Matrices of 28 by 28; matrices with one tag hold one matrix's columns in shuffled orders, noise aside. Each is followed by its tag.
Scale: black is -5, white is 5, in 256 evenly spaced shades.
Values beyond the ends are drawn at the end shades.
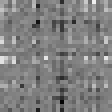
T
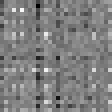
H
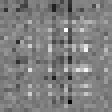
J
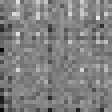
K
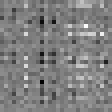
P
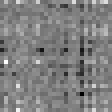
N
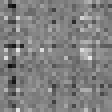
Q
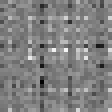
Q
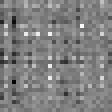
P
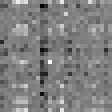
N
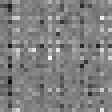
Q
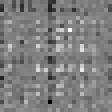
J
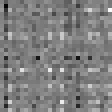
H
